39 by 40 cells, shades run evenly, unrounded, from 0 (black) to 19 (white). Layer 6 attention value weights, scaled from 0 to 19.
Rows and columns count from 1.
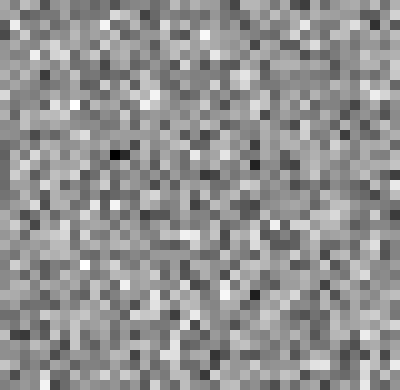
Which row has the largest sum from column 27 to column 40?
37
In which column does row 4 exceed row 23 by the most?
21
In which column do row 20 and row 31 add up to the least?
14
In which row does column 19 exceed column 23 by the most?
24
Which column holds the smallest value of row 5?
26
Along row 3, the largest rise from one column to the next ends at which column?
2
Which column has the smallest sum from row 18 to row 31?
39
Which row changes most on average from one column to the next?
3
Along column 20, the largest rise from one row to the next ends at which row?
16
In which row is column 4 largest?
6
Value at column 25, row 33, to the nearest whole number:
10
